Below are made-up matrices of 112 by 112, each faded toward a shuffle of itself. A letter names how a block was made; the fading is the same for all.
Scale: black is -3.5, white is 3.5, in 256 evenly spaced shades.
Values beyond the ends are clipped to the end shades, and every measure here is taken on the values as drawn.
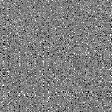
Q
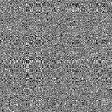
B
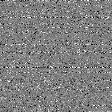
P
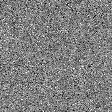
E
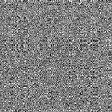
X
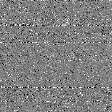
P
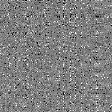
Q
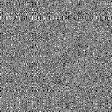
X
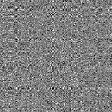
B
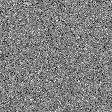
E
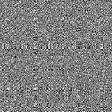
X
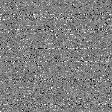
P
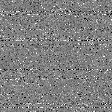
P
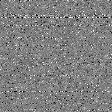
P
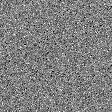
E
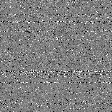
P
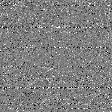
P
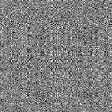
X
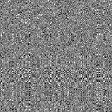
B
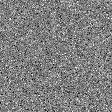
E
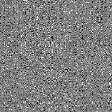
Q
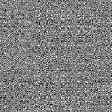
X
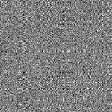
B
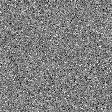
E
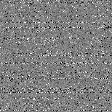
P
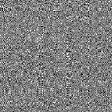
X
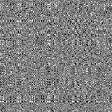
B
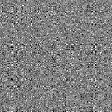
X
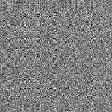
X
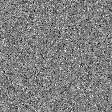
E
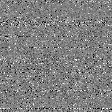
P
